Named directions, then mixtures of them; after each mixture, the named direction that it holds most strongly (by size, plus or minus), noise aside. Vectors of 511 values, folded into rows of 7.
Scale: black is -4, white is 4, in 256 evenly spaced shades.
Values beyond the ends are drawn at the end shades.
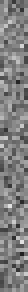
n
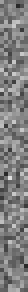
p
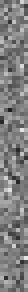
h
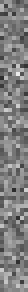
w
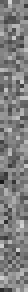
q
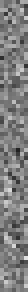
h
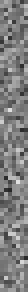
h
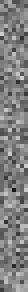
w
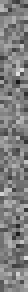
w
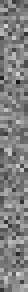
w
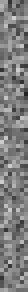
q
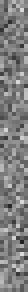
n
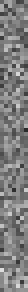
w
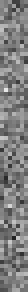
n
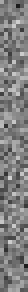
p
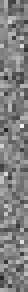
n
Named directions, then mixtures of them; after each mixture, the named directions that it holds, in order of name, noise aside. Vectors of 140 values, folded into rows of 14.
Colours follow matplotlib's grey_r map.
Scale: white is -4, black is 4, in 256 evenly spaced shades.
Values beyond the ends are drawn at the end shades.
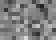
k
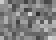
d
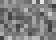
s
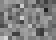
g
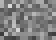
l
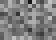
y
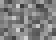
k, l.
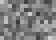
d.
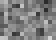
d, g.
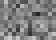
d, l, s.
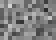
g, l, y.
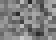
k, y.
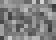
s.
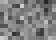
d, g.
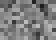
k, l, s.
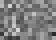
l.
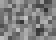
g, k, l.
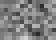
k, y.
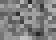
k, y.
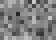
g, s, y.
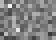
l.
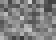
g, y.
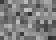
d.
